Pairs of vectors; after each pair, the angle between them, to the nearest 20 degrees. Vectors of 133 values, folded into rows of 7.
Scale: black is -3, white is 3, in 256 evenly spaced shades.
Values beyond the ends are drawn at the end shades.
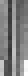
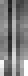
20 degrees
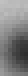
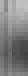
20 degrees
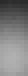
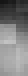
20 degrees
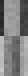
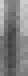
120 degrees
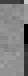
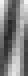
80 degrees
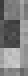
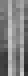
100 degrees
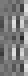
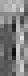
120 degrees
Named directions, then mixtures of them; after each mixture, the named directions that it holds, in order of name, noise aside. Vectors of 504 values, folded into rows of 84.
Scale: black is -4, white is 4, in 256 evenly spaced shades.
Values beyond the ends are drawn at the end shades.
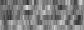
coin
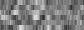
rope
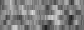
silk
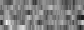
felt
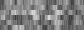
rope, silk.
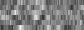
rope.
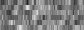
coin, rope.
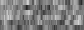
coin.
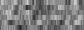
coin, rope.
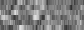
rope.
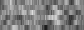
silk.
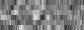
rope.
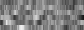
felt, rope.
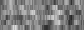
silk.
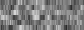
rope.
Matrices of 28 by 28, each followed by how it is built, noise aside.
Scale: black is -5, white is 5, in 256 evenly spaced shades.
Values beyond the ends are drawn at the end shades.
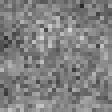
smooth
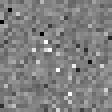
sparse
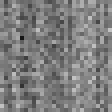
blocks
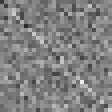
diagonal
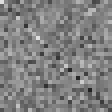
diagonal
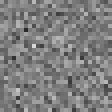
noise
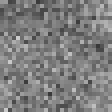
smooth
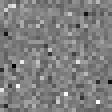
sparse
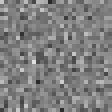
low rank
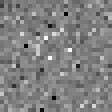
sparse
